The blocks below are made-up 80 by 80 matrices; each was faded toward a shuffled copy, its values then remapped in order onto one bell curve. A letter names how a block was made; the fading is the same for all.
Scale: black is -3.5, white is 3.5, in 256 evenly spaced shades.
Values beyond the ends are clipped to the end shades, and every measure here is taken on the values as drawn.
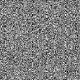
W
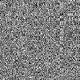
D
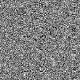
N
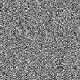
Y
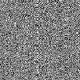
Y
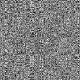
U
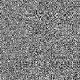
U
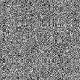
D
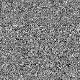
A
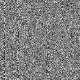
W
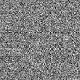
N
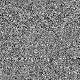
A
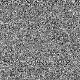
A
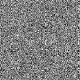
W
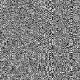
U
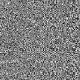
U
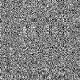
Y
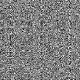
U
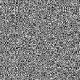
Y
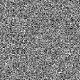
N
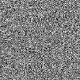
D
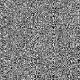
U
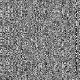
W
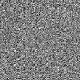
Y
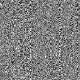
W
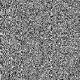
W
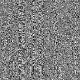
W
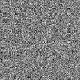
N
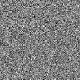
N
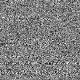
A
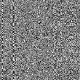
W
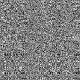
D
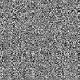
U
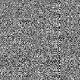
U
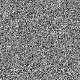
A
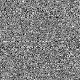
A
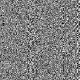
W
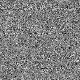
A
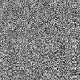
D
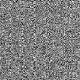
U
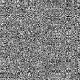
Y
